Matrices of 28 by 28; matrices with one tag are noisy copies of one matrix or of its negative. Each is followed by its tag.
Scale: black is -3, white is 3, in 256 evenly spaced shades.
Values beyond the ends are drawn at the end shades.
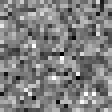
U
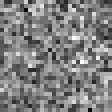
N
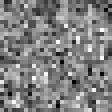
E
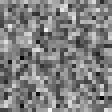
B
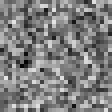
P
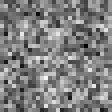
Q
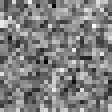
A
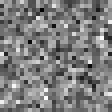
A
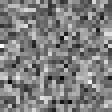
U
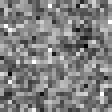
Q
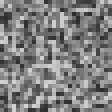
P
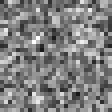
Q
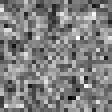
E
